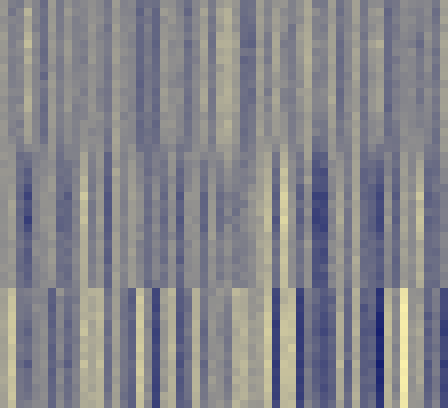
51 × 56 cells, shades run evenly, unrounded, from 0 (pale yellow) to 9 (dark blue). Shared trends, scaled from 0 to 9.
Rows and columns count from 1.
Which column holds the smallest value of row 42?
51
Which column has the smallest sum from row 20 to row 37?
36
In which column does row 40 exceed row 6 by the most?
48
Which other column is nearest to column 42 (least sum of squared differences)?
7
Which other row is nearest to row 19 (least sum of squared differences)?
18
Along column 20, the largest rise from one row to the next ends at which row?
37
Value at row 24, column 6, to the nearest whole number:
4
